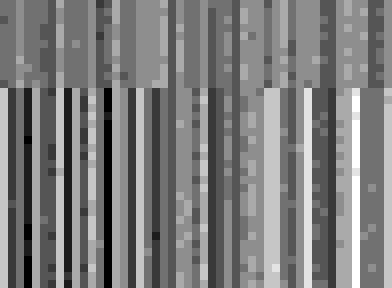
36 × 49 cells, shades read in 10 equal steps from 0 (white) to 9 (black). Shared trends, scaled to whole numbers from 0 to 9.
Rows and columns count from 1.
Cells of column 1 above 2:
11
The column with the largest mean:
14
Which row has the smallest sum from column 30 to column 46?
36
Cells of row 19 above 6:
9
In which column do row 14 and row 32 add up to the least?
45
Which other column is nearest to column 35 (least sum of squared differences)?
18
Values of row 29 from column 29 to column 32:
4 6 5 4
